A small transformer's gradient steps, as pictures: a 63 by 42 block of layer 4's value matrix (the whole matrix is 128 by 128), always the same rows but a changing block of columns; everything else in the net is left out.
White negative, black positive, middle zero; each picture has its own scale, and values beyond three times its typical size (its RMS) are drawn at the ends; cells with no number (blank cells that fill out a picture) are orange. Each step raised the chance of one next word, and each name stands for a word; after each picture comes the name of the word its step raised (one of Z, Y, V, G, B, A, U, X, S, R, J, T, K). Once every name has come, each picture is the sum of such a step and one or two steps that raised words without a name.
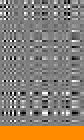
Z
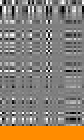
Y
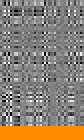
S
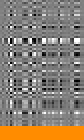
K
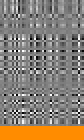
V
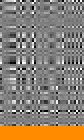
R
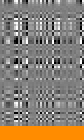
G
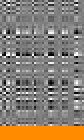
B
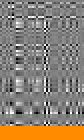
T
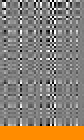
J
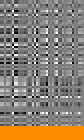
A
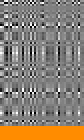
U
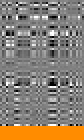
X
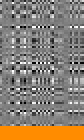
R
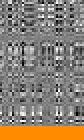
U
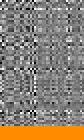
R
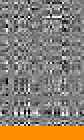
T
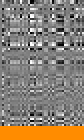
X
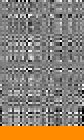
V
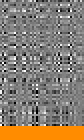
S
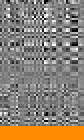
J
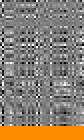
A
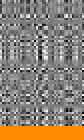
V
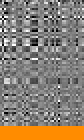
J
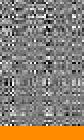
X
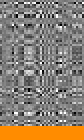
U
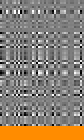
A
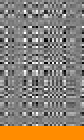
A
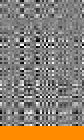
A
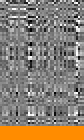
U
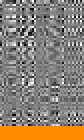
X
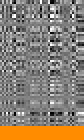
Y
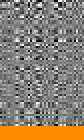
J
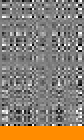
X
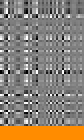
V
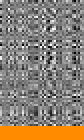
A
